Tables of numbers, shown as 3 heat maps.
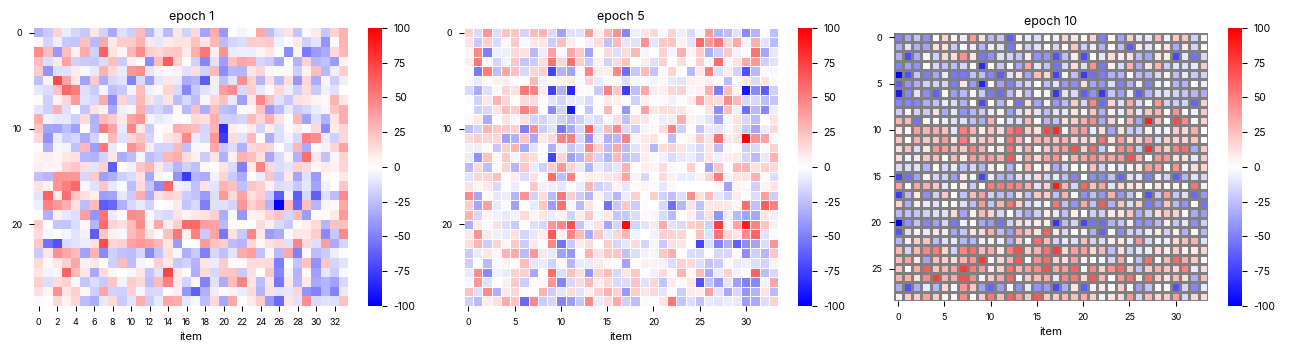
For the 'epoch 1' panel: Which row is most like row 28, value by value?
13
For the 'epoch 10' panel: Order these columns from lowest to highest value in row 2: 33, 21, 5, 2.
2, 33, 21, 5
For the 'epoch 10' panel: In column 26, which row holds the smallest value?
6
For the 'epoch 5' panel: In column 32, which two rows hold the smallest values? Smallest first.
6, 8
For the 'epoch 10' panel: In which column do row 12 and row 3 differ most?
9
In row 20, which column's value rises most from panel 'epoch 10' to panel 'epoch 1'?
17
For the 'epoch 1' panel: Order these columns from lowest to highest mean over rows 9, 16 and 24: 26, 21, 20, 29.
26, 29, 21, 20
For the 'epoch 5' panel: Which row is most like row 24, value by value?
9
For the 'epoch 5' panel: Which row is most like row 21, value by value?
3
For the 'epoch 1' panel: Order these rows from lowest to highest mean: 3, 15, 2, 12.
15, 3, 12, 2
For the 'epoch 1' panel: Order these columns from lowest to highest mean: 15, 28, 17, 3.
28, 17, 15, 3
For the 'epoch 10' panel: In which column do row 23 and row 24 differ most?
3
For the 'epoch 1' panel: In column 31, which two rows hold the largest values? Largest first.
22, 24
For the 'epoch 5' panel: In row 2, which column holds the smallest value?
2
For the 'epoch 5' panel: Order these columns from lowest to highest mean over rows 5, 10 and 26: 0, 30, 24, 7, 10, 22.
10, 30, 0, 24, 22, 7
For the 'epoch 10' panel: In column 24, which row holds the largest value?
25
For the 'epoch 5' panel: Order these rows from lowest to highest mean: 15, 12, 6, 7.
6, 12, 7, 15
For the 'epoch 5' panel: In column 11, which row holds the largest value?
20
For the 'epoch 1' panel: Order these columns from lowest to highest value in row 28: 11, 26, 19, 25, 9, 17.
26, 25, 9, 17, 19, 11
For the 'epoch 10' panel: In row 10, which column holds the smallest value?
23
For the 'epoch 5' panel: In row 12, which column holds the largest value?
13
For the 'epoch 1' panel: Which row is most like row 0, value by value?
8
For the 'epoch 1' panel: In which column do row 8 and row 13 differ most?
29
